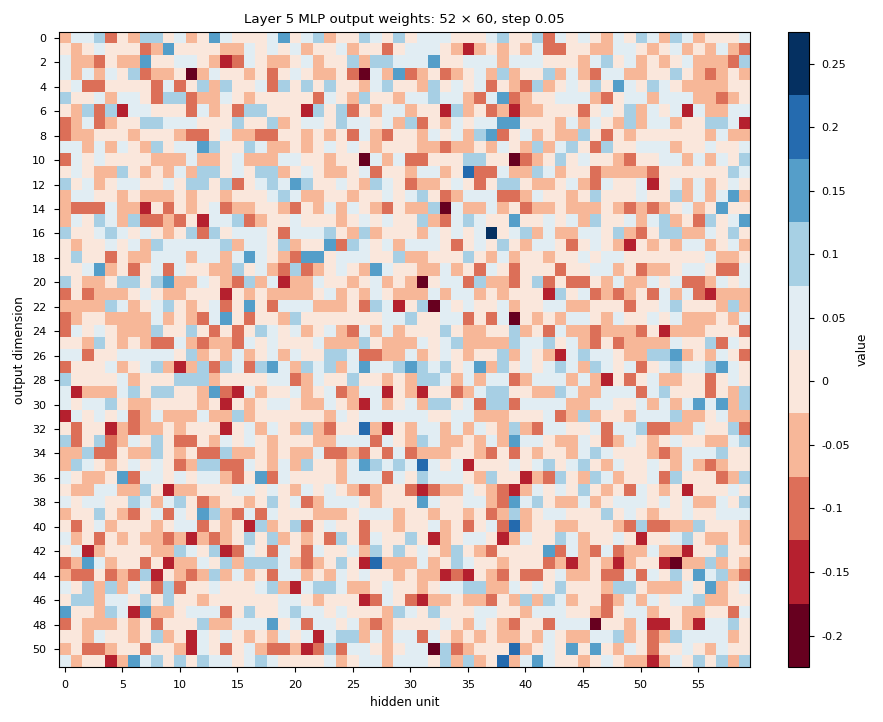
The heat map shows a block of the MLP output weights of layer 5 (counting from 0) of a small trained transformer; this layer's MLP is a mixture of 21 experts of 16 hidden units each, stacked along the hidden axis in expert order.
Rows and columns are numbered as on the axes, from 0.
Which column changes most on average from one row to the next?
39
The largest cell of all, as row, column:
16, 37
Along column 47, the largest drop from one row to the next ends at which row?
28
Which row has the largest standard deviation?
43
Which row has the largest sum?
27
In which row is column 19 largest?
0
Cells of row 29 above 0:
22
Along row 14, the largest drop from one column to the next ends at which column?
33
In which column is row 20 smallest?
31
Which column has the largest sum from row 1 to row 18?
32
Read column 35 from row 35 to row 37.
-0.15 0 0.05
